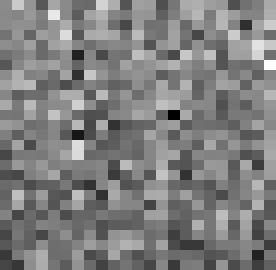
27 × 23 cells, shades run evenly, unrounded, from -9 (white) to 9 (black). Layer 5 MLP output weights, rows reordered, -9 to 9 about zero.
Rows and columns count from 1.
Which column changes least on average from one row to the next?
18
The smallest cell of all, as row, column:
7, 23
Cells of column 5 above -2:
21
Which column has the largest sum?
1
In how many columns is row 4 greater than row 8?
11
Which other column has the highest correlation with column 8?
12
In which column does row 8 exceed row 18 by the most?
14
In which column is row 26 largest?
22
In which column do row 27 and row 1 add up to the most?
20
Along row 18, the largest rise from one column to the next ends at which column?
16
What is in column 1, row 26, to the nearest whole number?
5
